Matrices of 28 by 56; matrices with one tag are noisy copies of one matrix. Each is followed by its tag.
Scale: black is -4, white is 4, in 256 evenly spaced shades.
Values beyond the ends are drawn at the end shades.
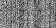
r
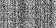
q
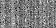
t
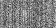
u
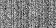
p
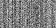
u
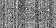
q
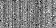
u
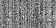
u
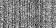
u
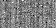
t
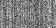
u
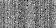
q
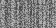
t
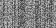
q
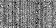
u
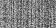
p
